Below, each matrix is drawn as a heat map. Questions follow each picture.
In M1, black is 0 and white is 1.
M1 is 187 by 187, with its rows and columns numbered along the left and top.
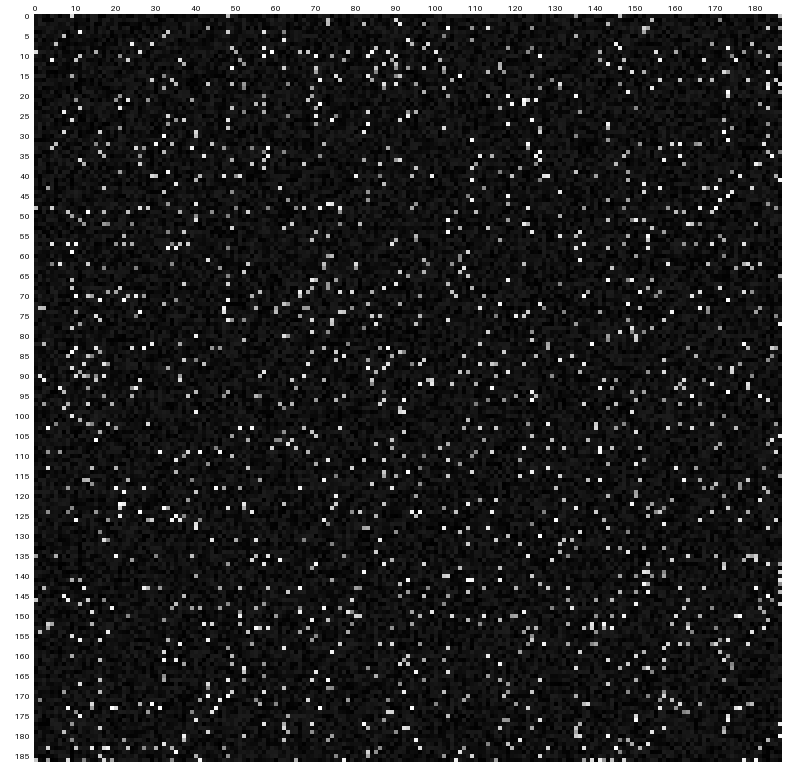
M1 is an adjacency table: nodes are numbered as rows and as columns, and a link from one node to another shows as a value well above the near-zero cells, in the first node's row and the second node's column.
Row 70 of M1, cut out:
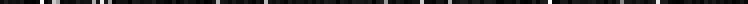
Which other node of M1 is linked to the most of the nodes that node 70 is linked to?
node 183
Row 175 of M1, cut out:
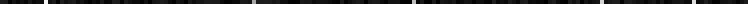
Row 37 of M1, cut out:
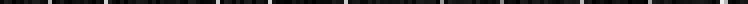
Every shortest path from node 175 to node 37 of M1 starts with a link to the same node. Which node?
node 103
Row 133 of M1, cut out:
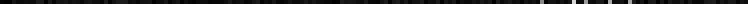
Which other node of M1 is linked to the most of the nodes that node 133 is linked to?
node 163
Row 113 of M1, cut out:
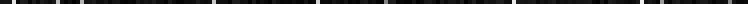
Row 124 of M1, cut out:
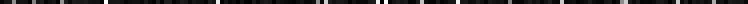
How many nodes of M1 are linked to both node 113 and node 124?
3
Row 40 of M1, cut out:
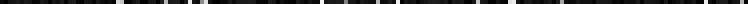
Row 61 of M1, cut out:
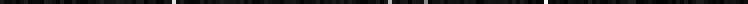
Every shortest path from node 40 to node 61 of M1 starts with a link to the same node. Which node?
node 86
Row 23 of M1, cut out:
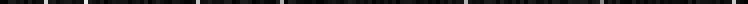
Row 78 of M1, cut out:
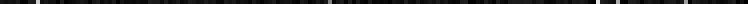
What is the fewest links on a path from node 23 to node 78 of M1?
4
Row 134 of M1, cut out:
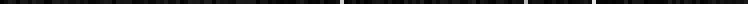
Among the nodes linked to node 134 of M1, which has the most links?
node 148
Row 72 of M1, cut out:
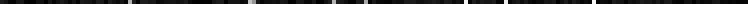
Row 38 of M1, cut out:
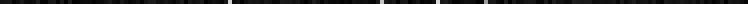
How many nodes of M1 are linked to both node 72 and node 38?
0
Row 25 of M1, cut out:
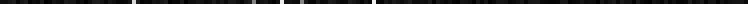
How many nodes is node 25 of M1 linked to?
5
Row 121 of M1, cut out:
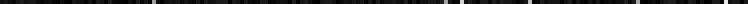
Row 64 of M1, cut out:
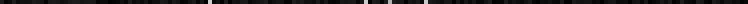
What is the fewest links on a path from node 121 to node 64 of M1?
5
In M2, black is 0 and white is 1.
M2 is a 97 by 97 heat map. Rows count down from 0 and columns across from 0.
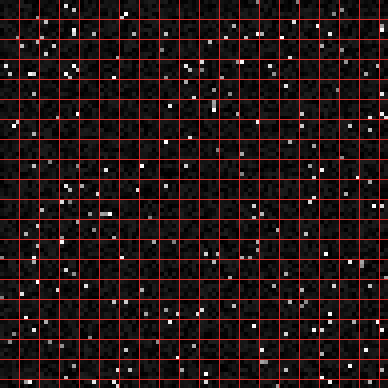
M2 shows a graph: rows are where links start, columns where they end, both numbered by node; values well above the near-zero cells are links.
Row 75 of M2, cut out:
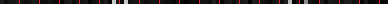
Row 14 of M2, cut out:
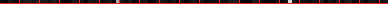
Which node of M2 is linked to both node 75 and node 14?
node 72
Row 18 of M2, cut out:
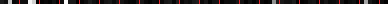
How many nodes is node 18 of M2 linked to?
6
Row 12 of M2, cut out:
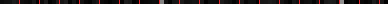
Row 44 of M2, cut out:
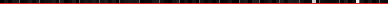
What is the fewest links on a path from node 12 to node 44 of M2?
7
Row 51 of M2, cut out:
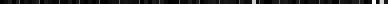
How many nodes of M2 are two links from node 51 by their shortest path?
8
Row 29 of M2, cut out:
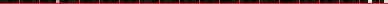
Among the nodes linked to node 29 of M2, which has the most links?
node 92
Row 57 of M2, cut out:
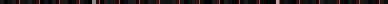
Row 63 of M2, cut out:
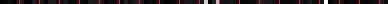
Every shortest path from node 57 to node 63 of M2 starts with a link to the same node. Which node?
node 23
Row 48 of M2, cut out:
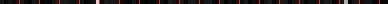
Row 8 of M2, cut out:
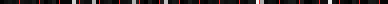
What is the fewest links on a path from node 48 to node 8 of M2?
5
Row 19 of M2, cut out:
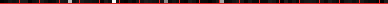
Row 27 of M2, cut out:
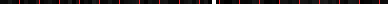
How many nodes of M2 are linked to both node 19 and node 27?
0
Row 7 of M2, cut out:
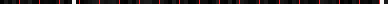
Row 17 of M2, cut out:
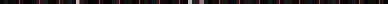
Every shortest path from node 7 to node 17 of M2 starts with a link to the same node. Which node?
node 95
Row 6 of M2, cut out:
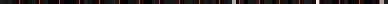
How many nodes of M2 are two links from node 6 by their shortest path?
7
